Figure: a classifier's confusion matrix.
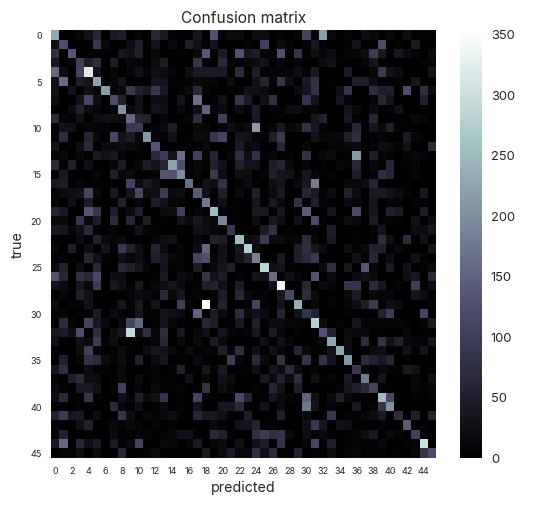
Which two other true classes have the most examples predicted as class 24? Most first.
10, 29
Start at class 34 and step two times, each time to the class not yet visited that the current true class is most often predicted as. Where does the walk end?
0
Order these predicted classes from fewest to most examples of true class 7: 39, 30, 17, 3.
3, 39, 30, 17
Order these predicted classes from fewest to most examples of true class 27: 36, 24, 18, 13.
24, 13, 18, 36
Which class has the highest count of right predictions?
27
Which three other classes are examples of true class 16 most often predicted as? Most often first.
31, 9, 20
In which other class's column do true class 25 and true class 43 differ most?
37
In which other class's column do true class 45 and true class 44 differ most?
1
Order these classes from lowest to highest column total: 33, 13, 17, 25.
33, 25, 13, 17
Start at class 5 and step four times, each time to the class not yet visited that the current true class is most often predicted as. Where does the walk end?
17
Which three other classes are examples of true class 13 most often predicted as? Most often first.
36, 15, 17
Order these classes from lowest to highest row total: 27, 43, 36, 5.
36, 43, 5, 27
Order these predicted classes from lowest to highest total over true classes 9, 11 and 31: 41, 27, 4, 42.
41, 42, 27, 4
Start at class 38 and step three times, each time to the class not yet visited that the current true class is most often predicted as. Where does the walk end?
29
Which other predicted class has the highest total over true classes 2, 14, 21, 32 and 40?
9
